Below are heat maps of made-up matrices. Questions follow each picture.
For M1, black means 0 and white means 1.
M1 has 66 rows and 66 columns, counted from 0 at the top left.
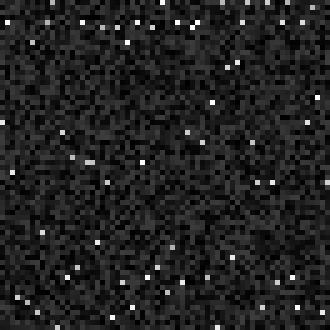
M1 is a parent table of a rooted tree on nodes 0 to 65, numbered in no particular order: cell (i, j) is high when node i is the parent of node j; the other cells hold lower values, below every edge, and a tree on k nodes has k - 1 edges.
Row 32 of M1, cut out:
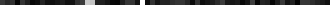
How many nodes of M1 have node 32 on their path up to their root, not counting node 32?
5
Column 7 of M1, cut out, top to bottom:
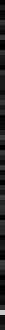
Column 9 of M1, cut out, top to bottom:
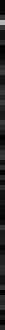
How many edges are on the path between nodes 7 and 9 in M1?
4
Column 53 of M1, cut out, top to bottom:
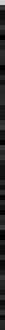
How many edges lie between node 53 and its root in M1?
4
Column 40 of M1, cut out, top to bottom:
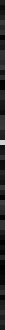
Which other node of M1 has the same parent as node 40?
50
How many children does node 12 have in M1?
1
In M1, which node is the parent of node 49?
0
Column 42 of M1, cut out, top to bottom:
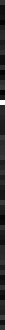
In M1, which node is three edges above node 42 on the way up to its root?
60
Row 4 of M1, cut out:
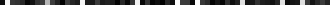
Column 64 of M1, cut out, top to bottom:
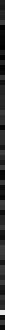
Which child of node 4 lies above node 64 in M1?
1
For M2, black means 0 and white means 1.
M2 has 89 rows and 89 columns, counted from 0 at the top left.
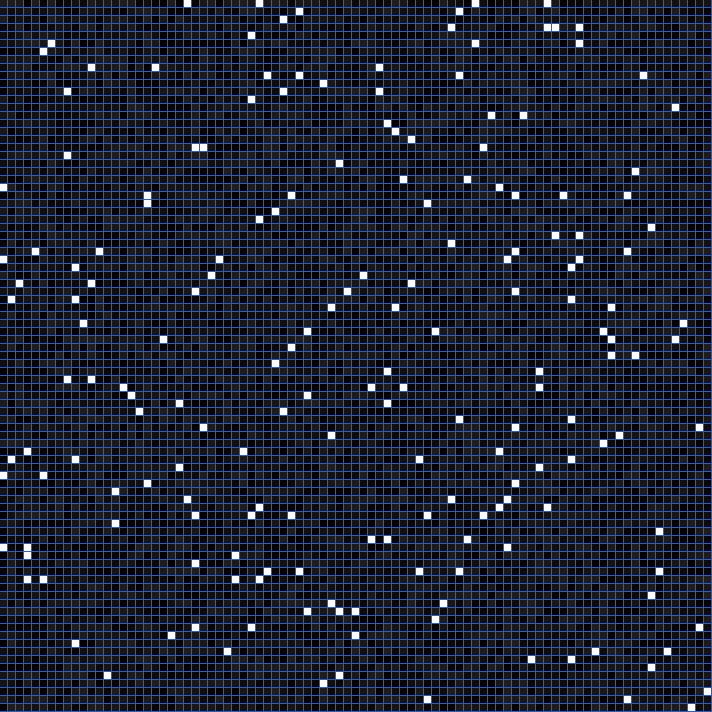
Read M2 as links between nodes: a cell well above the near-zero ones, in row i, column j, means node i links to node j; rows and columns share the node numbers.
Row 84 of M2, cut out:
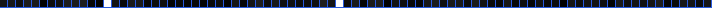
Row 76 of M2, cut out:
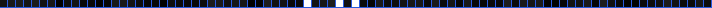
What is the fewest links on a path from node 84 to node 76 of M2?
2
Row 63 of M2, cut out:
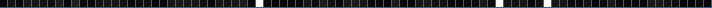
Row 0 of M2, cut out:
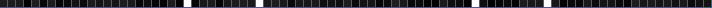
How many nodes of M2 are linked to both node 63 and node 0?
2
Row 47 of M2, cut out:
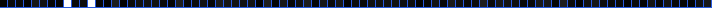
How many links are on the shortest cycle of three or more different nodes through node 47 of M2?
3
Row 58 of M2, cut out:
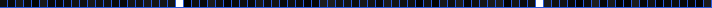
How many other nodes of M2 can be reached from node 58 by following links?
6
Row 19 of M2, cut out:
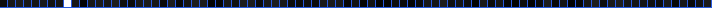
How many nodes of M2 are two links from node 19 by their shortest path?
2
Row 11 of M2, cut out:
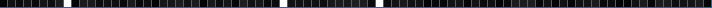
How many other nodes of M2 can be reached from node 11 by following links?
7
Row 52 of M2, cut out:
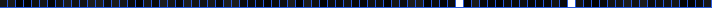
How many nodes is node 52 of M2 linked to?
2
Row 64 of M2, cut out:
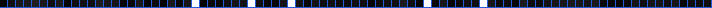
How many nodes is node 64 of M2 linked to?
5
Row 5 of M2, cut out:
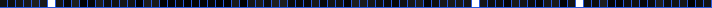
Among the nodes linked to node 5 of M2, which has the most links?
node 72
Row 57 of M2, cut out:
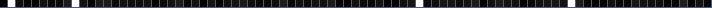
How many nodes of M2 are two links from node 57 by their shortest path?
4
